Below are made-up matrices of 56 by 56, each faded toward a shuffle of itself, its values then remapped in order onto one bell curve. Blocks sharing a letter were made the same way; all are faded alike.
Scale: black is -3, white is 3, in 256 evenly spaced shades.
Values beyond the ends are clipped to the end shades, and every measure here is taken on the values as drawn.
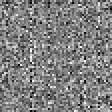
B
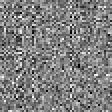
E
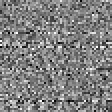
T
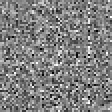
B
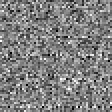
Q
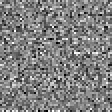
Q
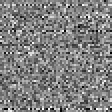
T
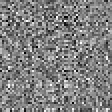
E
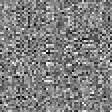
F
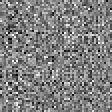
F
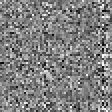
B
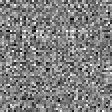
F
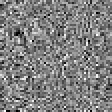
E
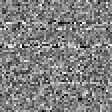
Q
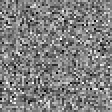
Q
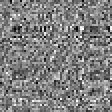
E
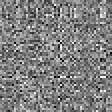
E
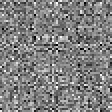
E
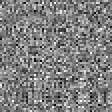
F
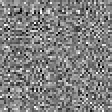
E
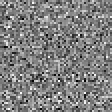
T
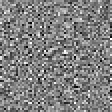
E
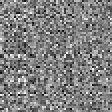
E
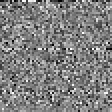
Q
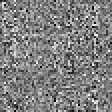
B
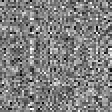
F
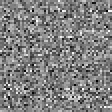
T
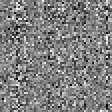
B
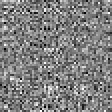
E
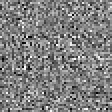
T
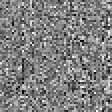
B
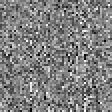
B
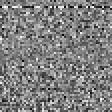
T
